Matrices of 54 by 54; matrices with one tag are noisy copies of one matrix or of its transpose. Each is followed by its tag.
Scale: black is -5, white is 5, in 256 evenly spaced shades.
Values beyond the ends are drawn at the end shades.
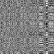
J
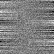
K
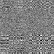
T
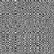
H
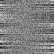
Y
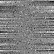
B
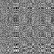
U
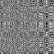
J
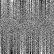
K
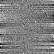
Y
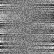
Y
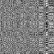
J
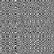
H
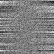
B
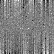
Y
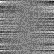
B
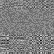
T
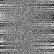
Y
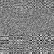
T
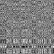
J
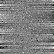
Y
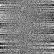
Y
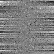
B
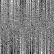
K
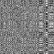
J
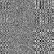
T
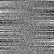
K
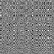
H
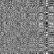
J
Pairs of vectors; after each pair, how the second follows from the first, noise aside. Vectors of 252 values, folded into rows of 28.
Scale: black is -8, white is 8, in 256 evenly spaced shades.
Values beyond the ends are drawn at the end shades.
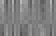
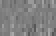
reversed, negated, partly zeroed.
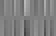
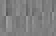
wrapped around, shrunk.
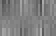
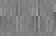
wrapped around, shrunk.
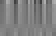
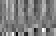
wrapped around, negated, scaled up.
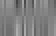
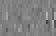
wrapped around, partly zeroed.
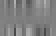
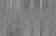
reversed, negated, shrunk.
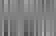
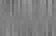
reversed, negated, shrunk.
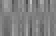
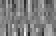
reversed, scaled up.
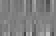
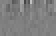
reversed, negated, partly zeroed.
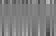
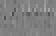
wrapped around, partly zeroed.
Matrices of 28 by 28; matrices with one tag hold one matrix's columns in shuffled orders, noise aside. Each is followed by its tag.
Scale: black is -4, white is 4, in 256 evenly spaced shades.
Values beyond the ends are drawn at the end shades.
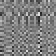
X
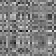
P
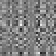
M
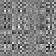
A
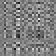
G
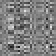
A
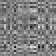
A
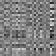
G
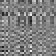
X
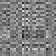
G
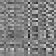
G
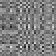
A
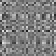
P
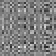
A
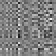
G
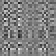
G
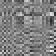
X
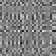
P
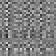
G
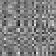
M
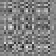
A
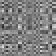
A
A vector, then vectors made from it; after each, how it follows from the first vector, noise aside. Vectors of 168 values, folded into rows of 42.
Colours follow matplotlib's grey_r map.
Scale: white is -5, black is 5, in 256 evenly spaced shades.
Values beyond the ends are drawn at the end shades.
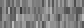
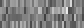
reversed.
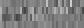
reversed, partly zeroed.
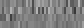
wrapped around, partly zeroed.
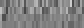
reversed, partly zeroed.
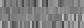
reversed, negated, partly zeroed.
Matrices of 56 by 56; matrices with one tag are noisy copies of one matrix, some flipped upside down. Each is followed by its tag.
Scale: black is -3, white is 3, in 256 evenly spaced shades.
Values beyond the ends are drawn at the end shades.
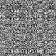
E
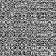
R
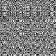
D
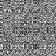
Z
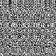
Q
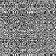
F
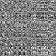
R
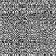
F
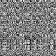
D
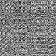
R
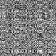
E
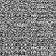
R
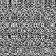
Q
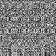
Q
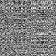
R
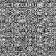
E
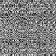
F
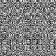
D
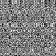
Q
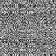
F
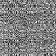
F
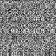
Q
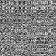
R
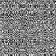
F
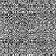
F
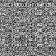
E
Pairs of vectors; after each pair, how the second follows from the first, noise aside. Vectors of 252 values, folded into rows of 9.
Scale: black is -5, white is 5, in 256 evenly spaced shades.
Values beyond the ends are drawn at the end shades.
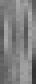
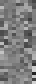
sign-scrambled.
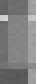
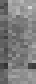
reversed, negated.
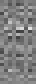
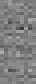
negated, shrunk.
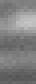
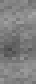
wrapped around, negated, shrunk.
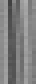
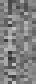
sign-scrambled.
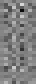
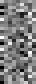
wrapped around, scaled up.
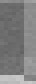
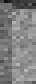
reversed, negated.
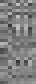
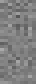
negated, shrunk.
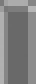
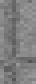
wrapped around, negated, shrunk.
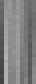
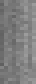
wrapped around, negated, shrunk.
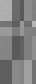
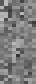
sign-scrambled.
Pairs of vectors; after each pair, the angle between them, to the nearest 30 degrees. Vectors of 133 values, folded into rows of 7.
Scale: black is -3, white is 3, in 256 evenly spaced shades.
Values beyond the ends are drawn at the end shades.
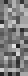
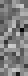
60 degrees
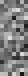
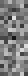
120 degrees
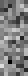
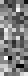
60 degrees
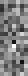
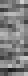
90 degrees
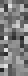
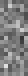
30 degrees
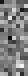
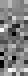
90 degrees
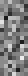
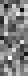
120 degrees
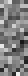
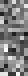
60 degrees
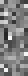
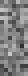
120 degrees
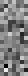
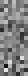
30 degrees
